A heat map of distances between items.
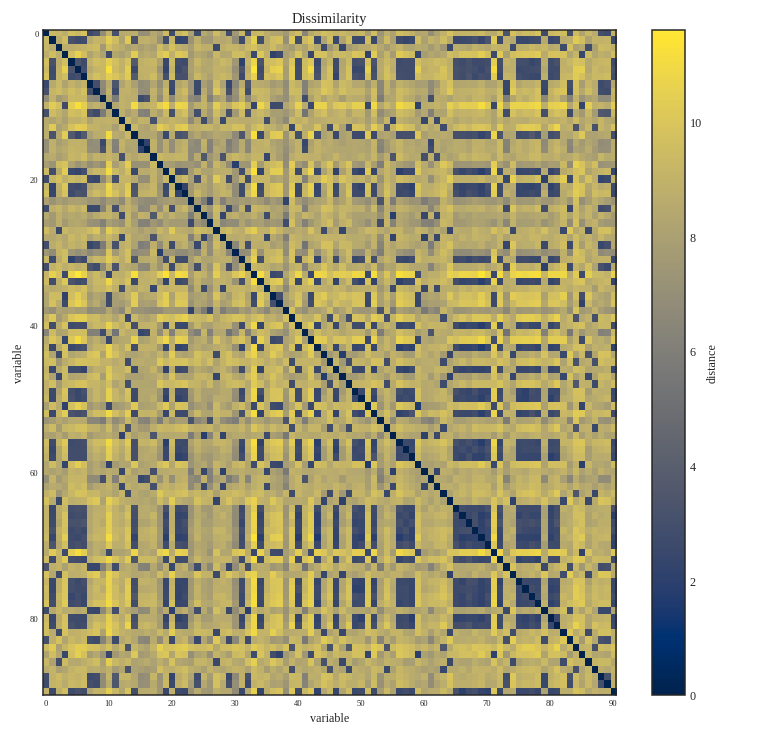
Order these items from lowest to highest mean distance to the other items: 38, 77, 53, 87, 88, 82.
77, 38, 53, 88, 87, 82
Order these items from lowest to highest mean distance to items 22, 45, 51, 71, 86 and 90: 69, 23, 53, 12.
69, 23, 53, 12
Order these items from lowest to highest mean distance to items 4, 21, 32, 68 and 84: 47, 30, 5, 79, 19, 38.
19, 5, 79, 30, 38, 47
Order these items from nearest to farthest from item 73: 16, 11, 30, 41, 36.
11, 41, 16, 30, 36
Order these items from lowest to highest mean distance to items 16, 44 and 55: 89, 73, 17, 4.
17, 73, 89, 4
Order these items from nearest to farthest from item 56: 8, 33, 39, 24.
24, 8, 39, 33
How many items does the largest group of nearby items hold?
33
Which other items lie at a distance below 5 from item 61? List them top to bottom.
9, 15, 16, 41
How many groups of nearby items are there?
9
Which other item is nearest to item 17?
35
